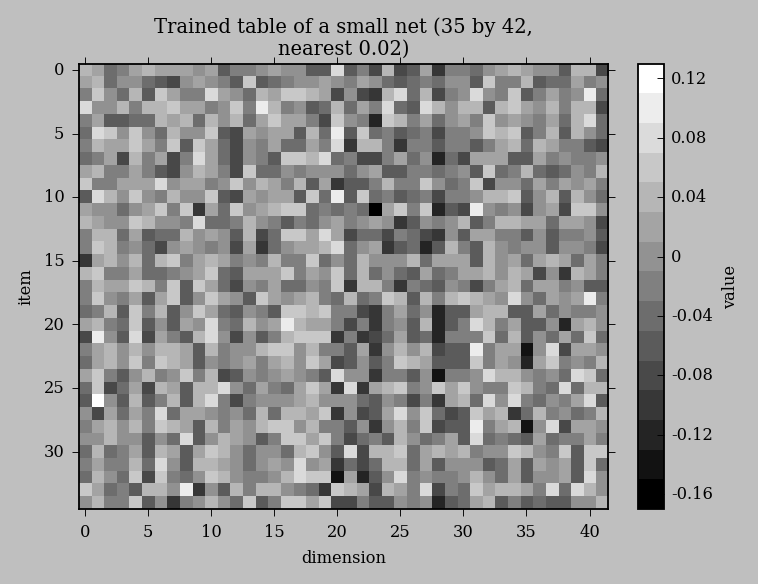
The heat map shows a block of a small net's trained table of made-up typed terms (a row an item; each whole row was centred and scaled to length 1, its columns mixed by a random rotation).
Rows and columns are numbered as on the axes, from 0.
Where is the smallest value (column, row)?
23, 11
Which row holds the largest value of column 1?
26
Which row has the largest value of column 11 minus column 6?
14
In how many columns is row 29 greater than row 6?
17
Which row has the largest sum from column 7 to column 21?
2
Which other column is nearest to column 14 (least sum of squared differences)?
24
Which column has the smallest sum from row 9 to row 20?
28
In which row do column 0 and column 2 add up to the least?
25
